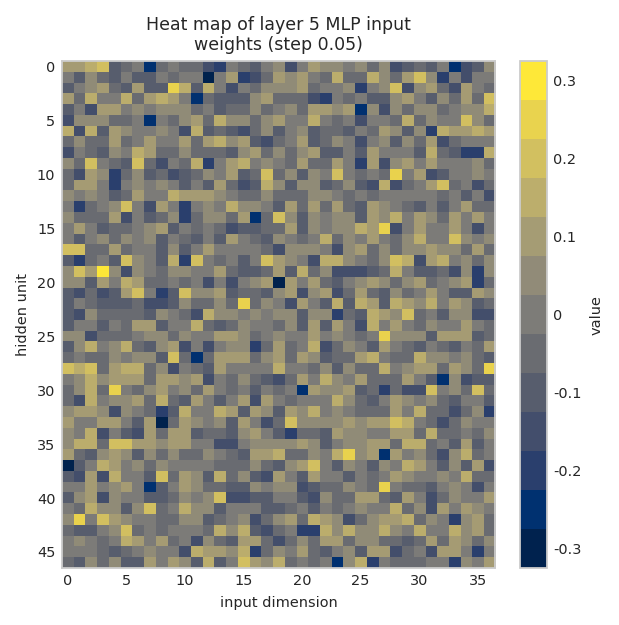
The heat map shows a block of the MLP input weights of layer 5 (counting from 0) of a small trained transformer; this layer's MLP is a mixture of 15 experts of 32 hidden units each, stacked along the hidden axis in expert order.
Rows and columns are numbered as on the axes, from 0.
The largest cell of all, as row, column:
19, 3
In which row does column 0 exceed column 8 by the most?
33
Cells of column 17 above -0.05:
26
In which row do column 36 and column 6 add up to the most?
28
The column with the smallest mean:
16
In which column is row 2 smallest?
25
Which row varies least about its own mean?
12
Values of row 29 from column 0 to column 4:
0 0.05 0.15 0.05 0.1
